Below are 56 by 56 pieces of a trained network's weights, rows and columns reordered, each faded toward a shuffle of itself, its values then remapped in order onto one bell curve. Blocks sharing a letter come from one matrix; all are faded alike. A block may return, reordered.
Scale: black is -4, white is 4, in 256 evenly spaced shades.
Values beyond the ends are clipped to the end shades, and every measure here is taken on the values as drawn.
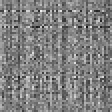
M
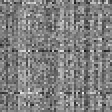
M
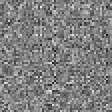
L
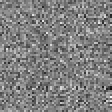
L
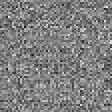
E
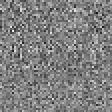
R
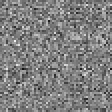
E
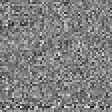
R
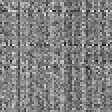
M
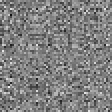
R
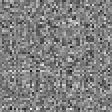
R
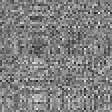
L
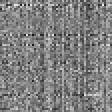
M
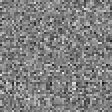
E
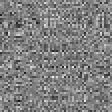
L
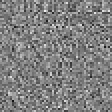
E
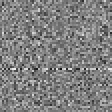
R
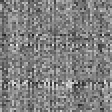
M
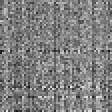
M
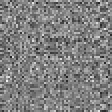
E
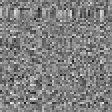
L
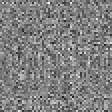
R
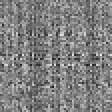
M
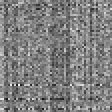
M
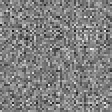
L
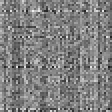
M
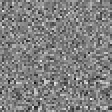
E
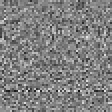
R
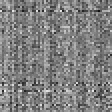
M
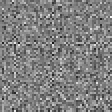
R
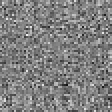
E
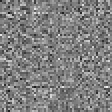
R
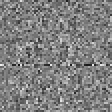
R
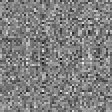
L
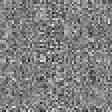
R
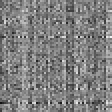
M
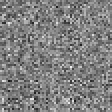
L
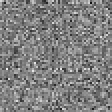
E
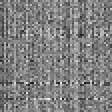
M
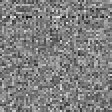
R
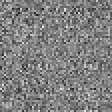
E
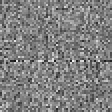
R
